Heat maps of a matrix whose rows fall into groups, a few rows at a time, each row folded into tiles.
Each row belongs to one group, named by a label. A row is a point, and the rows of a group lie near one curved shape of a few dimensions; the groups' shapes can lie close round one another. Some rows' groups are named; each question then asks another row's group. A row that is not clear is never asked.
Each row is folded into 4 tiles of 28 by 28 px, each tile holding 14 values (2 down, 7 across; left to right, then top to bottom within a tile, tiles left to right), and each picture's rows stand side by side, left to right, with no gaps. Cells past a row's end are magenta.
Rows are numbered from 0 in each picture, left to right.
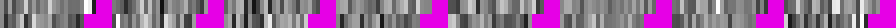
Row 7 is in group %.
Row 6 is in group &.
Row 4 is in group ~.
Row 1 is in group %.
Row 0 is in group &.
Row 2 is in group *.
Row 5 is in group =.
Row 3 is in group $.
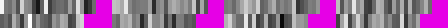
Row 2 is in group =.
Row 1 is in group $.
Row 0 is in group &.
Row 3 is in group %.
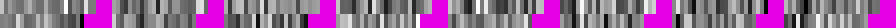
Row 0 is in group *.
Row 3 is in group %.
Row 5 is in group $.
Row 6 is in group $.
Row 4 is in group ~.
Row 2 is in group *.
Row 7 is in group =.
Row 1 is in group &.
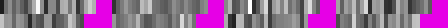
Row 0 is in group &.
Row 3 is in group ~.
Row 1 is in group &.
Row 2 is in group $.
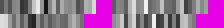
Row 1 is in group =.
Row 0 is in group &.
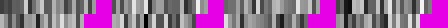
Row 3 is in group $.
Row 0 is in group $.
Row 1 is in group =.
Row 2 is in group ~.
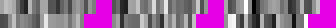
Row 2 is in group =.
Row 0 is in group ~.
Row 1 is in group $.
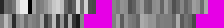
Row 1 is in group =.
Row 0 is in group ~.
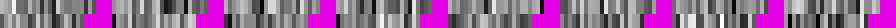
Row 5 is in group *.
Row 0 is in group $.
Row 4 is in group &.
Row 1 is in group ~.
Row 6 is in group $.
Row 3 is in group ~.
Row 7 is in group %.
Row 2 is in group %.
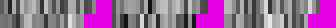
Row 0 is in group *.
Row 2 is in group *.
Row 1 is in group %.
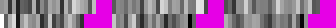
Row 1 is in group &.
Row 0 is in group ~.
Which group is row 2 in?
~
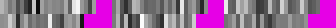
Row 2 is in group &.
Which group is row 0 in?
~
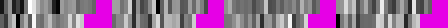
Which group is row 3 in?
~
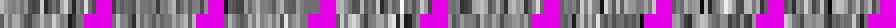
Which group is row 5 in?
*
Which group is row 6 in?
~
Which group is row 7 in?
~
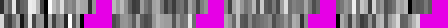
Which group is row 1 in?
~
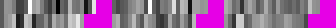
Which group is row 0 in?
&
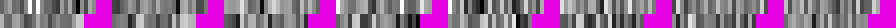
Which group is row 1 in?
*
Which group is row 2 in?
%
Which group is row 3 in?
*
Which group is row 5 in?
$
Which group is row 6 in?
$
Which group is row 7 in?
%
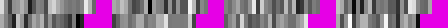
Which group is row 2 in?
~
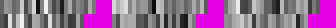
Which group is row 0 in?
$
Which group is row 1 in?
$
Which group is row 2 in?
$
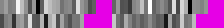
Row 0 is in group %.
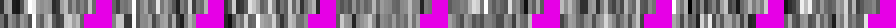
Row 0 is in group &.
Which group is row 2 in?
&
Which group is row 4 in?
~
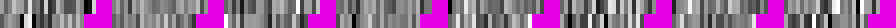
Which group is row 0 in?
&
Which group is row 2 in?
~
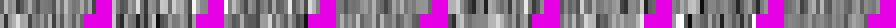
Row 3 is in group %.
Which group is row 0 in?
$
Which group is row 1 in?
$
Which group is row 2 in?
*
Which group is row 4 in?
~
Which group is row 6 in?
=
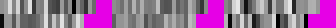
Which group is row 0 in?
~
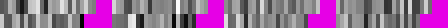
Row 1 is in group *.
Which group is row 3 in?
%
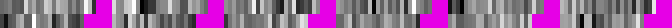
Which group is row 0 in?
&
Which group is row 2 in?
~
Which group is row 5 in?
&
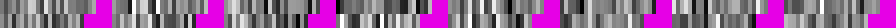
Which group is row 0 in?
*
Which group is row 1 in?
*
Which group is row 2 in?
$
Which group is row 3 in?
$
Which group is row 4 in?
$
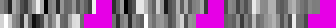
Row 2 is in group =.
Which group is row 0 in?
&
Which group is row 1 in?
&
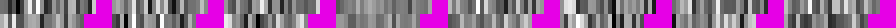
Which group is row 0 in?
%
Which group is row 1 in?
$
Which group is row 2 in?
&
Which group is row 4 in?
~
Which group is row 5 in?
$
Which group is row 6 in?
~
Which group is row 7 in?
$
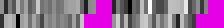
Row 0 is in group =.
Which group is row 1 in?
%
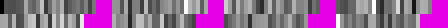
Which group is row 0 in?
$
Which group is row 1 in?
~
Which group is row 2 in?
&
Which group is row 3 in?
~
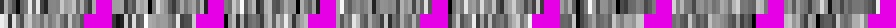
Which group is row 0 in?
%
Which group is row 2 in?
~
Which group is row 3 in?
$
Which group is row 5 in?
&
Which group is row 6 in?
*
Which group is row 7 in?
&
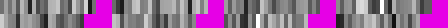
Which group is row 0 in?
~
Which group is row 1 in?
~
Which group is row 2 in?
=
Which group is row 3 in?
&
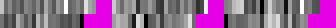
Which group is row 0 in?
*
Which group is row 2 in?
~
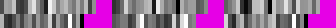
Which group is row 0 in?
%
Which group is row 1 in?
*
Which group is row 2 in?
%
